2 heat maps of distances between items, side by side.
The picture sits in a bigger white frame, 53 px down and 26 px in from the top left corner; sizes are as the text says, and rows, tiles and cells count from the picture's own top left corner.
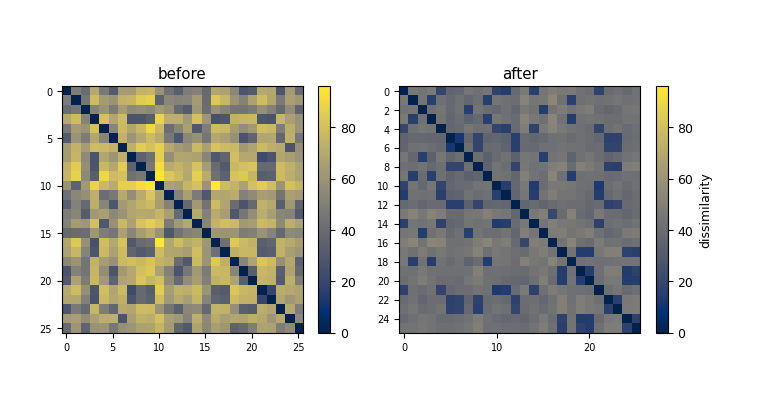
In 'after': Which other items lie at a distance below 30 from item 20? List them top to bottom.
17, 19, 24, 25
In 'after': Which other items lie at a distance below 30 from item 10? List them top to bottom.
0, 4, 11, 14, 21
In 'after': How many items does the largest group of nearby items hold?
6
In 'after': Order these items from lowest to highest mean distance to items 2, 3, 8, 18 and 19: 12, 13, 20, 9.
9, 12, 20, 13
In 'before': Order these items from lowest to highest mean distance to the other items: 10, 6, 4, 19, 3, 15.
15, 19, 3, 4, 6, 10
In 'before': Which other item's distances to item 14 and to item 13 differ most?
18
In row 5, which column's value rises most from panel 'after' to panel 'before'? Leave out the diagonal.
6
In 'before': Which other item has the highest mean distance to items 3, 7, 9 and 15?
10
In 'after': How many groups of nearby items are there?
6
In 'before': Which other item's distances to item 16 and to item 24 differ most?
6
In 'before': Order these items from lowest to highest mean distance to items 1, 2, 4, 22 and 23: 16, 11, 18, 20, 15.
15, 11, 20, 18, 16
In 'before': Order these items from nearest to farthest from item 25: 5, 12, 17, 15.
12, 5, 15, 17
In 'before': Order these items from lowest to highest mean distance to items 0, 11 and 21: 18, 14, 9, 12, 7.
7, 12, 14, 9, 18
